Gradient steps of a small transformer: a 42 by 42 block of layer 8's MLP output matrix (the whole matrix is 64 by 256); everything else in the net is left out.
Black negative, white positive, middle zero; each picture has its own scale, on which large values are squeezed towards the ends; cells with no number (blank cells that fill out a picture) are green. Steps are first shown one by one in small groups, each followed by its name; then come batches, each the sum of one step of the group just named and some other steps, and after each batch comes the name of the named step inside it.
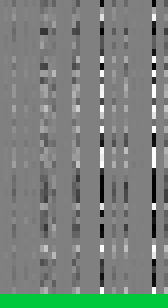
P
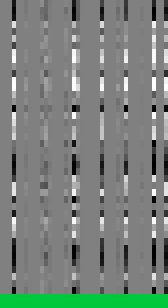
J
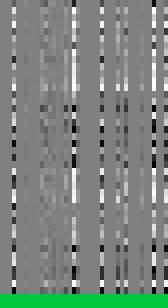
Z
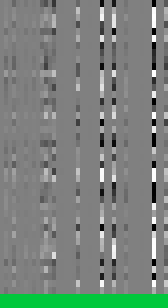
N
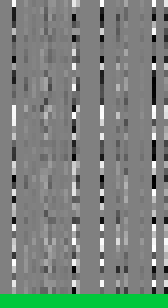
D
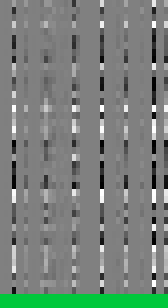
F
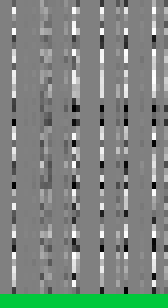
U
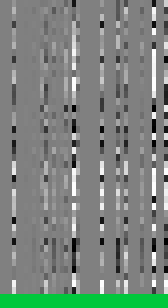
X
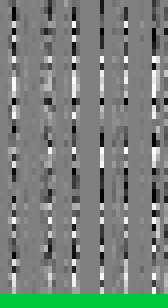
P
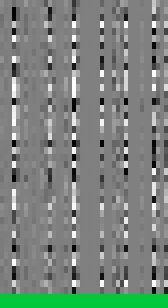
Z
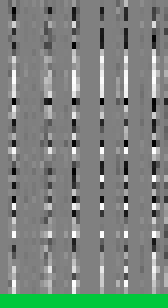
U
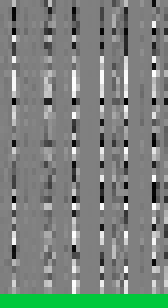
N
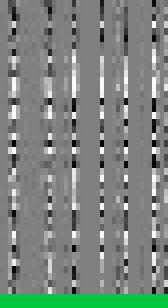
Z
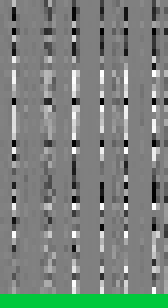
P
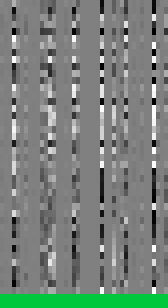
P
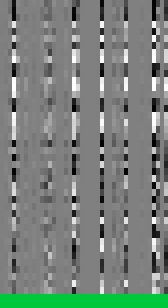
J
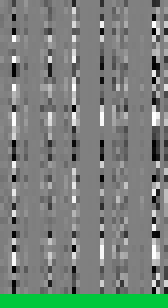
Z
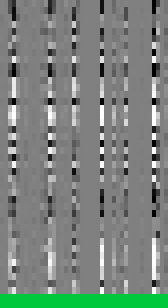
P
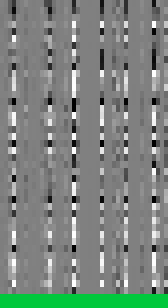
Z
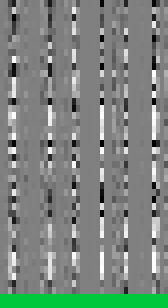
U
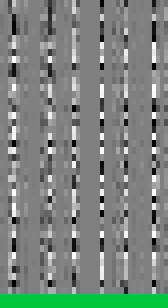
U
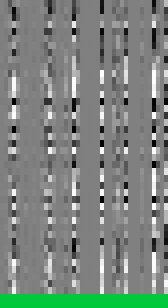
X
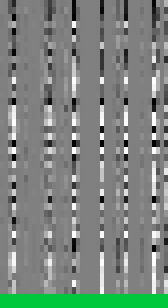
X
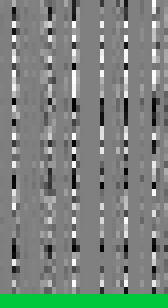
U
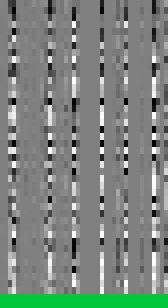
X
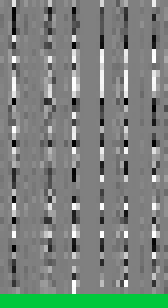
U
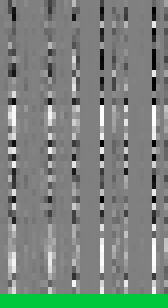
D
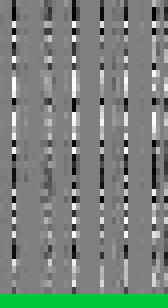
J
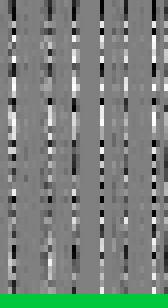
J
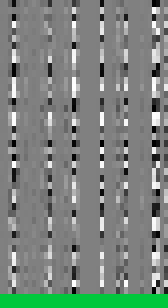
Z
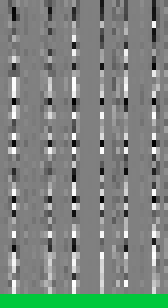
U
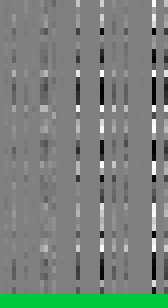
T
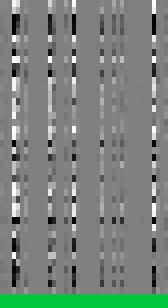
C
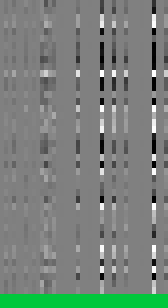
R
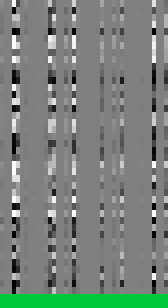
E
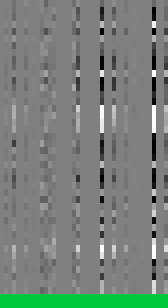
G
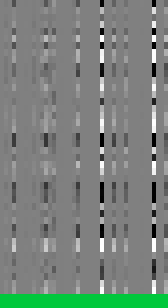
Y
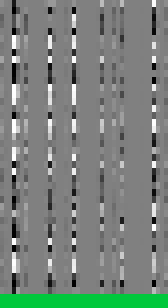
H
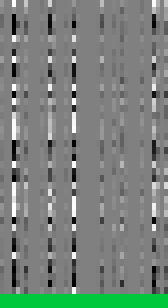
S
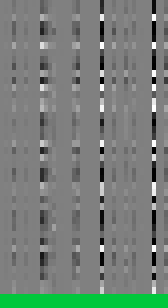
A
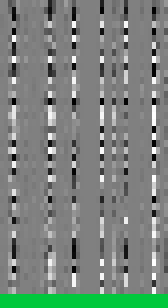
C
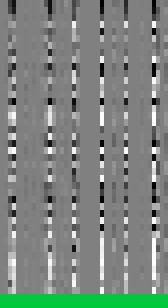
Y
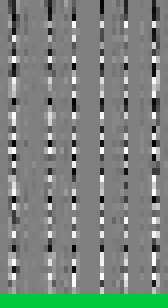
C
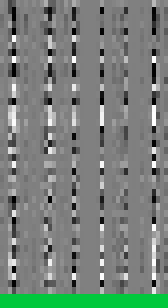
H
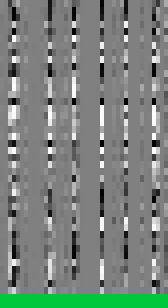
C
